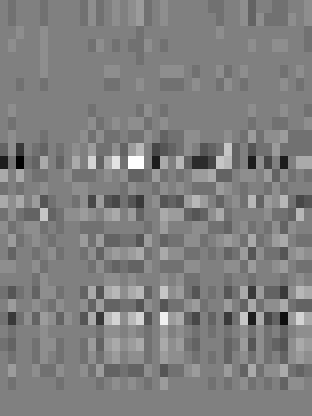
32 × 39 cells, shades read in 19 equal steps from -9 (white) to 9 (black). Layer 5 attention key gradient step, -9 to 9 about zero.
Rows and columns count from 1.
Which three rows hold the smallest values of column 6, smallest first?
17, 13, 25
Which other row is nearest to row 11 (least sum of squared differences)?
21
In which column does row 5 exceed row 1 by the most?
18
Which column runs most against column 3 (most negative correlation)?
10
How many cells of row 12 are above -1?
30
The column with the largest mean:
36
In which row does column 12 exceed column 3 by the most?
16
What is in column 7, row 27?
-1
